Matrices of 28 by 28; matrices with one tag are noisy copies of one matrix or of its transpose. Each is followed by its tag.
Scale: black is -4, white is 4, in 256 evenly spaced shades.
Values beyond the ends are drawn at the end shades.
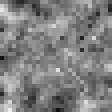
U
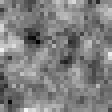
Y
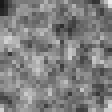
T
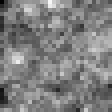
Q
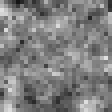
U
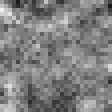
U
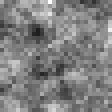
Y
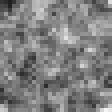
T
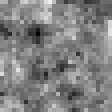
Y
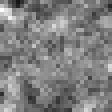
U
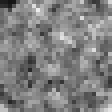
T
